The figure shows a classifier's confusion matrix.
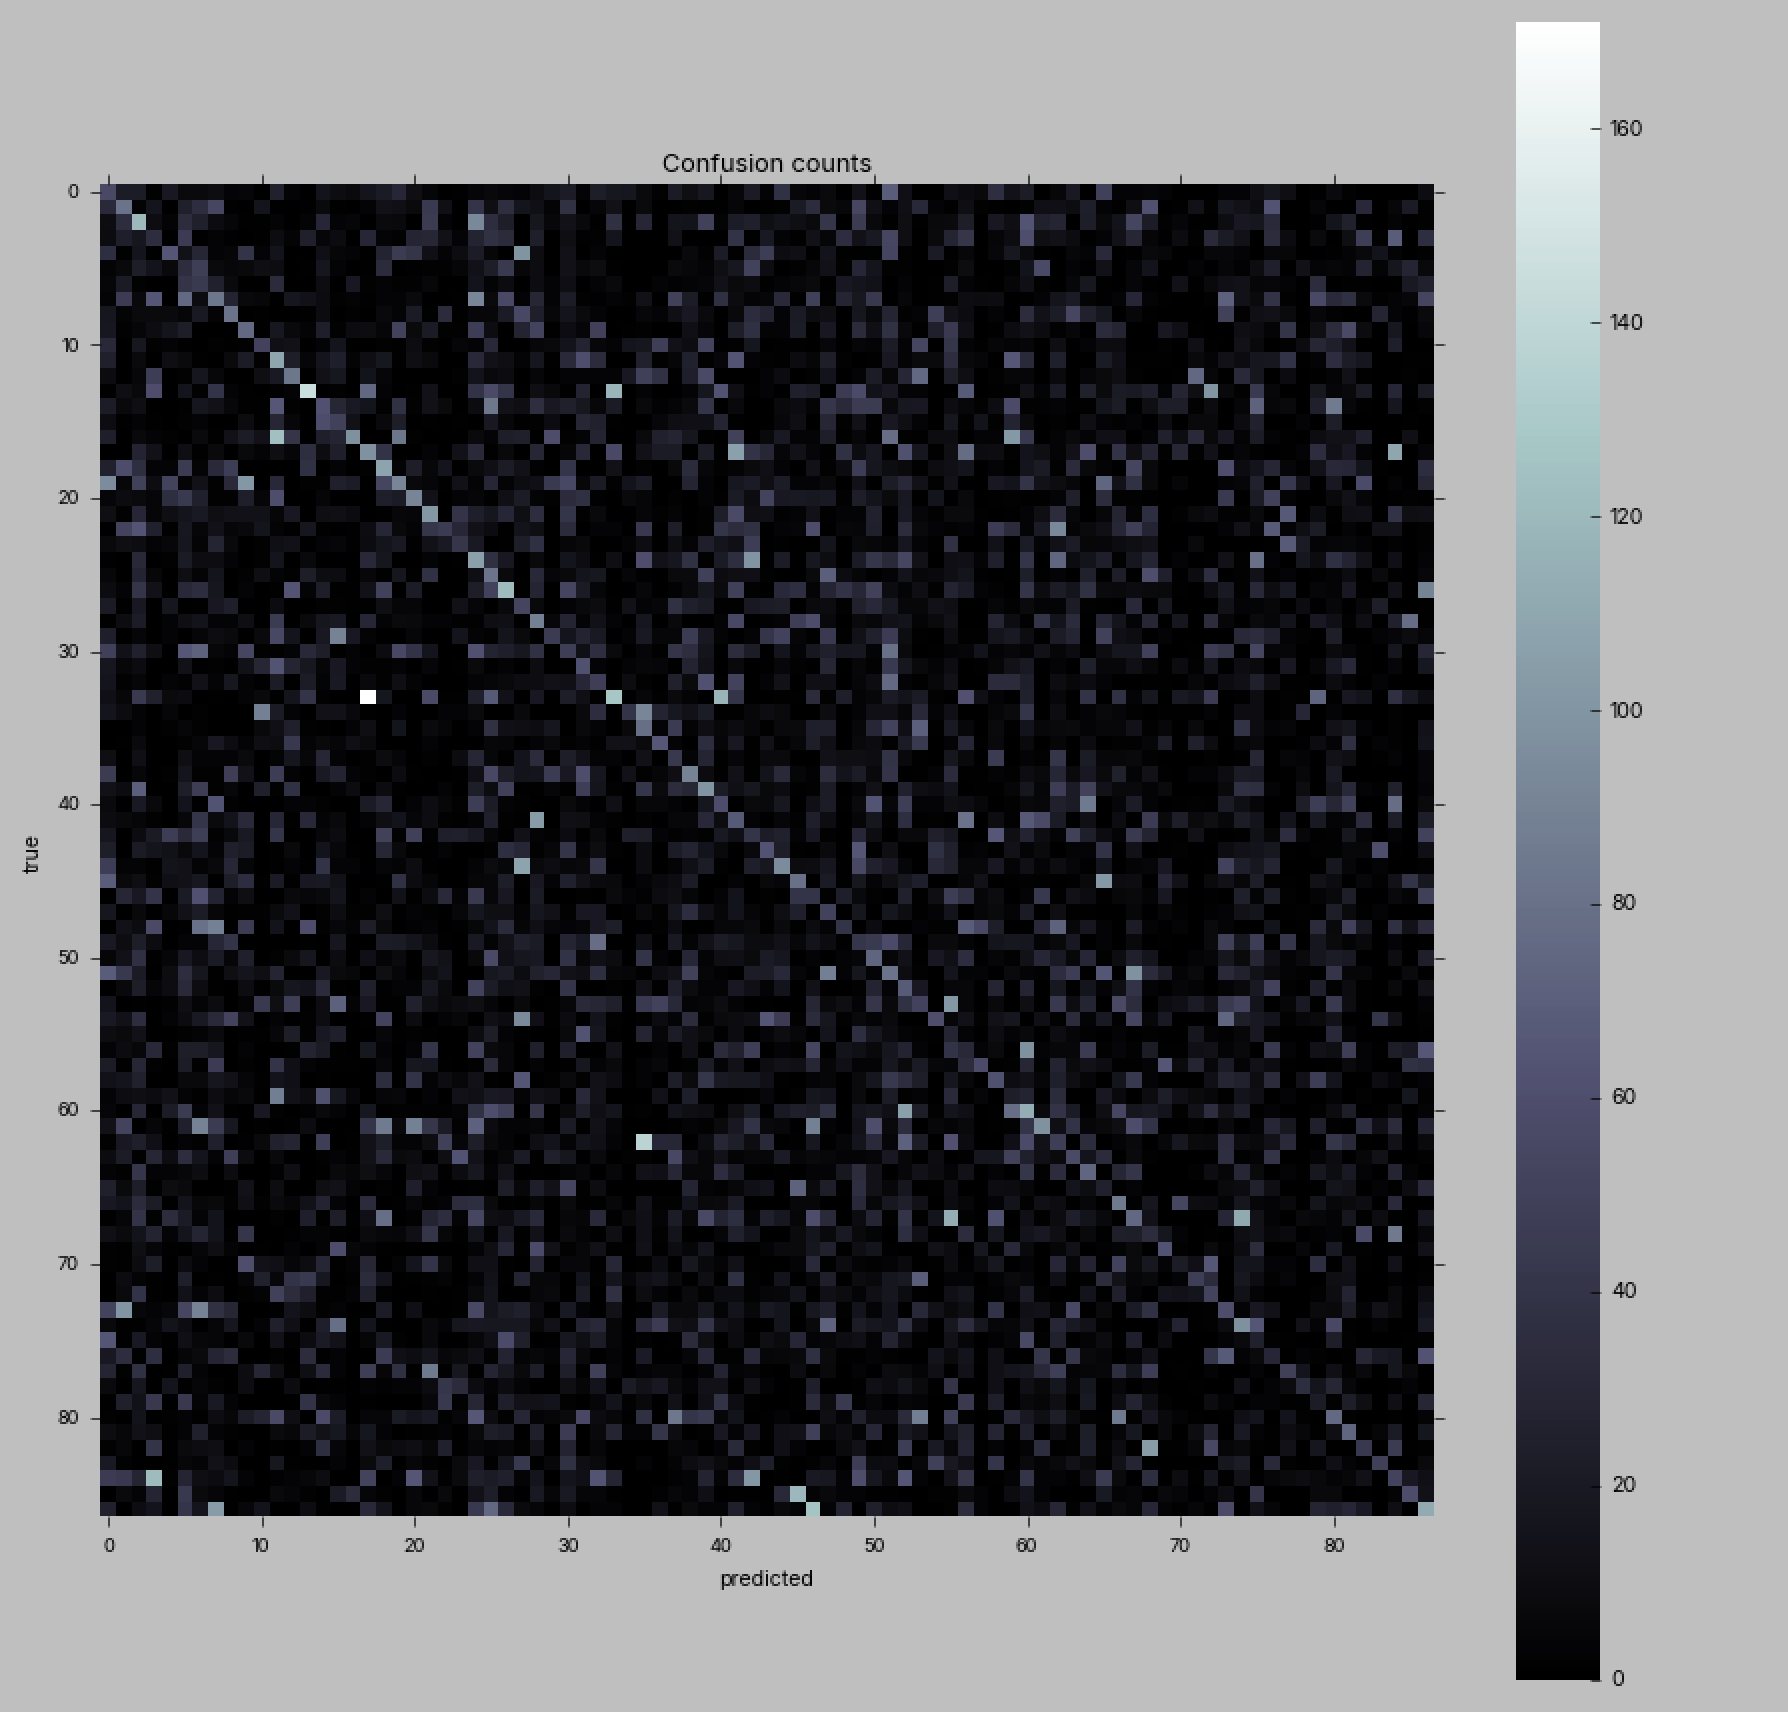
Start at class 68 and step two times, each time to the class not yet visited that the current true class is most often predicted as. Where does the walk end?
3
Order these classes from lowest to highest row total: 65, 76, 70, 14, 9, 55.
55, 65, 70, 76, 9, 14
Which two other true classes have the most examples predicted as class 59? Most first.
16, 60
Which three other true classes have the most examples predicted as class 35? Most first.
62, 34, 24
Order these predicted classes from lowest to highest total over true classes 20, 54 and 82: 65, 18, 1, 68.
1, 65, 18, 68
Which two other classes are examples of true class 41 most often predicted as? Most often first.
28, 56
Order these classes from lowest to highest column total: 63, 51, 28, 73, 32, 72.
72, 63, 32, 73, 28, 51
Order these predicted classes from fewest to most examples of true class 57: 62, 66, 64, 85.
66, 64, 62, 85
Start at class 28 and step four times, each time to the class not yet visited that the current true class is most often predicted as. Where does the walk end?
30
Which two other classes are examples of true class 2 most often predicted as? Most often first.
24, 60
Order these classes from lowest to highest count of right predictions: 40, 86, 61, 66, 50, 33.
40, 50, 66, 61, 86, 33
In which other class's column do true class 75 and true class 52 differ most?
0
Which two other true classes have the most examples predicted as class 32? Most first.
49, 84
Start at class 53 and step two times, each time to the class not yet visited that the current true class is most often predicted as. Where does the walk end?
31
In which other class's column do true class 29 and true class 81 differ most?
15
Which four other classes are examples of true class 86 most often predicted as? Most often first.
46, 7, 25, 73
